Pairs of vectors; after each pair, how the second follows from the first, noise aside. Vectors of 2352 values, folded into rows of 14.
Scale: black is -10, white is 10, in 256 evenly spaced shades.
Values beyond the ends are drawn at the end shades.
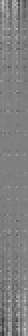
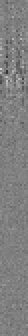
wrapped around, partly zeroed.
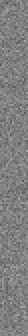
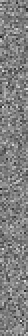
wrapped around, negated, scaled up.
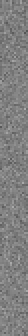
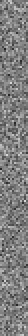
wrapped around, negated, scaled up.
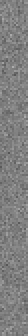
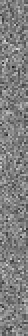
negated, scaled up.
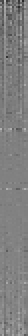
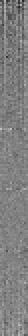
copied.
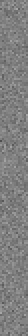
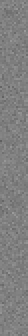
shrunk.
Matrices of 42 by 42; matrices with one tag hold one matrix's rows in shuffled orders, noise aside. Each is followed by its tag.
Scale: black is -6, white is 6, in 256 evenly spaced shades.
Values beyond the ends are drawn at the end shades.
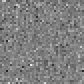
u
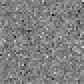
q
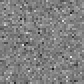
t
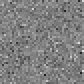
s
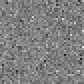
s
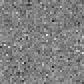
q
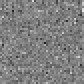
s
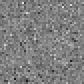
t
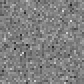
t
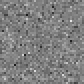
t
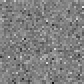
q
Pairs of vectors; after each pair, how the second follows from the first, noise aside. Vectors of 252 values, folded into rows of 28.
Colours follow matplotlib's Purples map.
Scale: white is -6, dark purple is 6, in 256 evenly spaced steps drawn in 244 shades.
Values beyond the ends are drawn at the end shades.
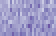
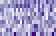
wrapped around, scaled up.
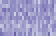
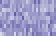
negated.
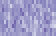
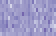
partly zeroed.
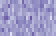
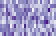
wrapped around, scaled up.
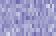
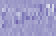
partly zeroed.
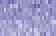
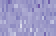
partly zeroed.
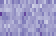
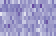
negated.
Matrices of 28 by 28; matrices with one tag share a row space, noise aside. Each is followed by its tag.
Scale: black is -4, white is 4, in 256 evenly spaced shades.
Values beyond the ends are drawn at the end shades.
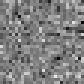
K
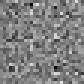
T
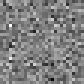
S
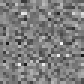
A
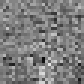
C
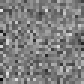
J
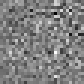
T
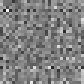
J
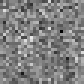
A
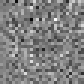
T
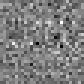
T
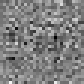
T
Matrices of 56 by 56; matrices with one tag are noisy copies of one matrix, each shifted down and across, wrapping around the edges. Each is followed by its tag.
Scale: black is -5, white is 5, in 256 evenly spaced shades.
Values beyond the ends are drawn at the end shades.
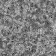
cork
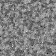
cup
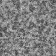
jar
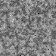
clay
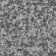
cup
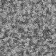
cup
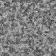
cup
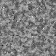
jar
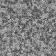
cup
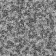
jar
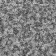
jar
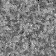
cork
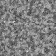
jar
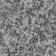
cork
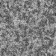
cork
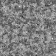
clay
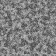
jar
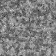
clay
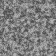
cup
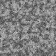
clay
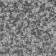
cup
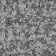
clay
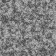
clay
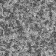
cork
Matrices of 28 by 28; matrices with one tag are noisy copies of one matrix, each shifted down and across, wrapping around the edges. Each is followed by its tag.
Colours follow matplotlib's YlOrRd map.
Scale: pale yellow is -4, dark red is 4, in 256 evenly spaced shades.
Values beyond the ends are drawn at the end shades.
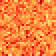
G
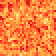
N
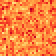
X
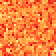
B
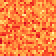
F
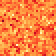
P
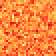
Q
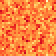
G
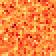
P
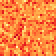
B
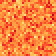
G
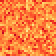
Q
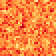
G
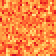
P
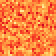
F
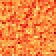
B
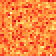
F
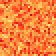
F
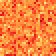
P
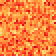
F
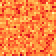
B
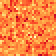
P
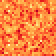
N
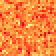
N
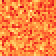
F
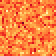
N
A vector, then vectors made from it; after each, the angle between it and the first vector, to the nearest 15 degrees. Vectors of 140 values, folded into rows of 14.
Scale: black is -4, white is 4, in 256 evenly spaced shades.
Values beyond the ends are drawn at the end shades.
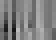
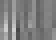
165 degrees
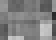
75 degrees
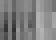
30 degrees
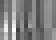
165 degrees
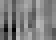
15 degrees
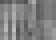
150 degrees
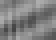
60 degrees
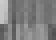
60 degrees
